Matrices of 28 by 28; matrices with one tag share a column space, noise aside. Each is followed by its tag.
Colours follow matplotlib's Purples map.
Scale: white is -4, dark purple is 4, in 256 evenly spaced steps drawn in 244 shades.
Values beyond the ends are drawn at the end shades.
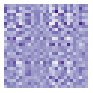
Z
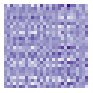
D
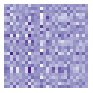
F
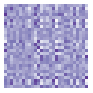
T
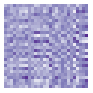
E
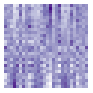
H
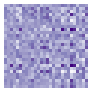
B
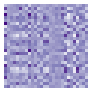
F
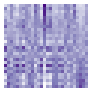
H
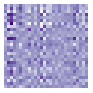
Z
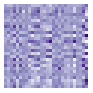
E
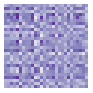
F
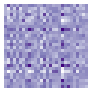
B
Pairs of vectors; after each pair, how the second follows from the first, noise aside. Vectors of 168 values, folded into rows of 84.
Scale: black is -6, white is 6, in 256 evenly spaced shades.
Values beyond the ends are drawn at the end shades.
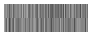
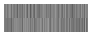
wrapped around, shrunk.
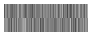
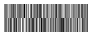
wrapped around, negated, scaled up.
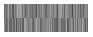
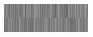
reversed, negated, shrunk.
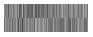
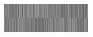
negated, shrunk.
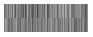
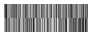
wrapped around, negated, scaled up.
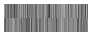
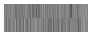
wrapped around, shrunk.
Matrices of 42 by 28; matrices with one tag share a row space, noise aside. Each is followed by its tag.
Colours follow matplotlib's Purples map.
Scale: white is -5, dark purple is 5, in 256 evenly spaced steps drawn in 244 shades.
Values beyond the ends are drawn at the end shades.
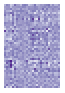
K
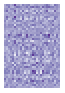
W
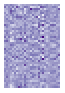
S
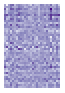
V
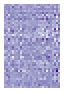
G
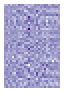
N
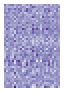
W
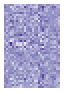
S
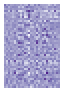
N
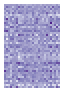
V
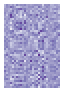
S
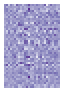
N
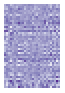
V
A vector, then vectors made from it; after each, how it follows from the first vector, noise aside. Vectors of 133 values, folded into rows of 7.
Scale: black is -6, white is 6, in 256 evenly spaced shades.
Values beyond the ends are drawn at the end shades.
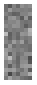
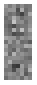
wrapped around, negated.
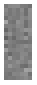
wrapped around, shrunk.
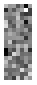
reversed, negated, scaled up.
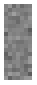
negated, shrunk.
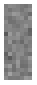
negated, shrunk.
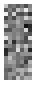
reversed, negated, scaled up.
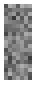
sign-scrambled.
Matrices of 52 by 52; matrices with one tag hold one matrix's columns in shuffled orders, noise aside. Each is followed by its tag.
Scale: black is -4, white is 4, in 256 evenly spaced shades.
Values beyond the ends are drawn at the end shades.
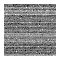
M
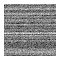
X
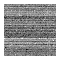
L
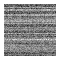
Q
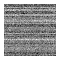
Q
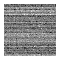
M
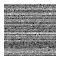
X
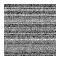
Q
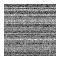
Q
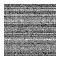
Q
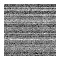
Q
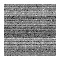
L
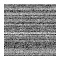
X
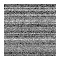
Q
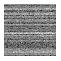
X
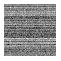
L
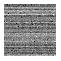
M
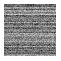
M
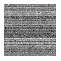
L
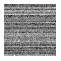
M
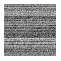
L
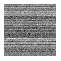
L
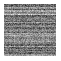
M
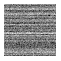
X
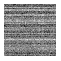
Q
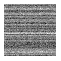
X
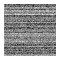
M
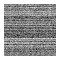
L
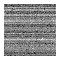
Q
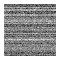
Q
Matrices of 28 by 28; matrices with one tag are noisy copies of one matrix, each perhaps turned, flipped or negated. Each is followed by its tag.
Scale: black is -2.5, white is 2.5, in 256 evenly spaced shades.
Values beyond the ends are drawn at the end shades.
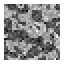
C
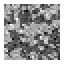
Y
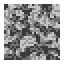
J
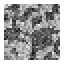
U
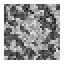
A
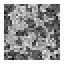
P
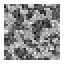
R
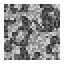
U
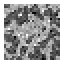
A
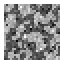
R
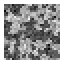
Y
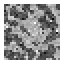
A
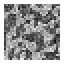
R
